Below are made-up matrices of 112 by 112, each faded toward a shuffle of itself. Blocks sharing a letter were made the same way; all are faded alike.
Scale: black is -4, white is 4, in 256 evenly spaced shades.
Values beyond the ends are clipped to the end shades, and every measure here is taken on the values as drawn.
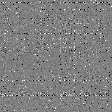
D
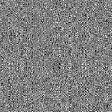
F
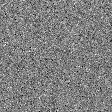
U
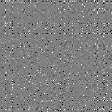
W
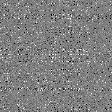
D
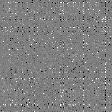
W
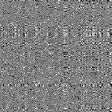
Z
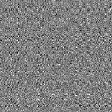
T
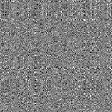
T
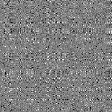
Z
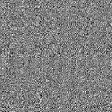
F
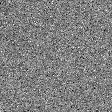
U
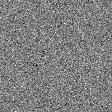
U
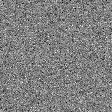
U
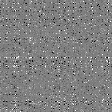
W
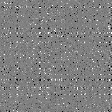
W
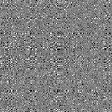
Z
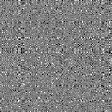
Z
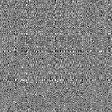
T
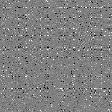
W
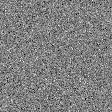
U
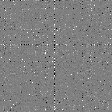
W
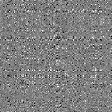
Z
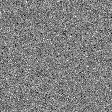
U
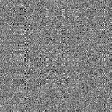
F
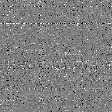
D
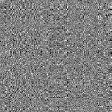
T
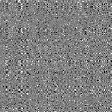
Z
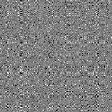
Z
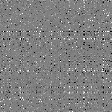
W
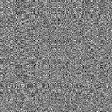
T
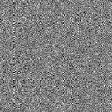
F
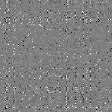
W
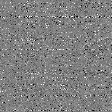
D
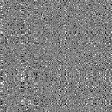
Z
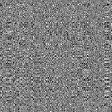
T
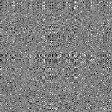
Z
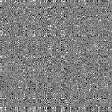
Z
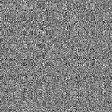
F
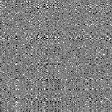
Z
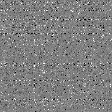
D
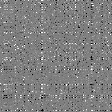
W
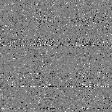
D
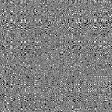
Z
